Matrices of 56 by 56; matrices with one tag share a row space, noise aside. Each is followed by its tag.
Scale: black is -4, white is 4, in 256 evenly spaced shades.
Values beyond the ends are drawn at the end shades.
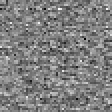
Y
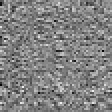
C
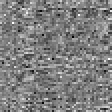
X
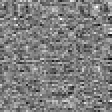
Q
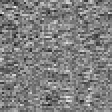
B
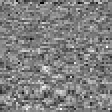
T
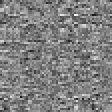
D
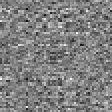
Y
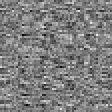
T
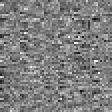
D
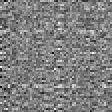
C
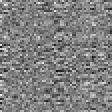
C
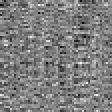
D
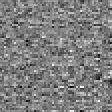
Q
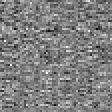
B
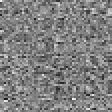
C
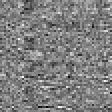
X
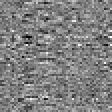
X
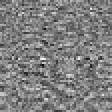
T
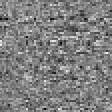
Y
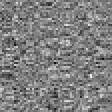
B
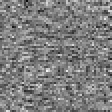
X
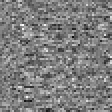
X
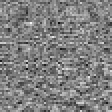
Y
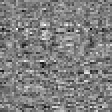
T
